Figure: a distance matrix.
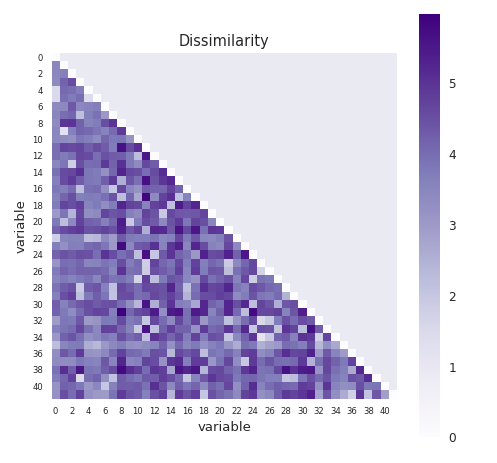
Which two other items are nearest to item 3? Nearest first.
39, 28
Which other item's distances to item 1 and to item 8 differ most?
9
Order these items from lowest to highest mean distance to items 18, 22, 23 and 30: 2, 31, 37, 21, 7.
7, 37, 2, 31, 21
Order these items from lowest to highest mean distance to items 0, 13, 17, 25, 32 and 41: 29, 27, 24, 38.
27, 38, 29, 24
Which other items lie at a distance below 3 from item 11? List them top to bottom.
21, 25, 26, 32, 34
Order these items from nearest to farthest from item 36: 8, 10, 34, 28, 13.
34, 10, 13, 8, 28
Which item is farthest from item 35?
31
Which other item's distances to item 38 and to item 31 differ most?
41
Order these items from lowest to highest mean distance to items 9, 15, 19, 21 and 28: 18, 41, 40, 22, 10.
10, 22, 40, 41, 18
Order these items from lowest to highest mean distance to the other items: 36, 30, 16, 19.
16, 36, 19, 30
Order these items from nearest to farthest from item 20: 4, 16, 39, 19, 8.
19, 16, 4, 39, 8
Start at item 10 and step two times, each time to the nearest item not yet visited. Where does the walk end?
24
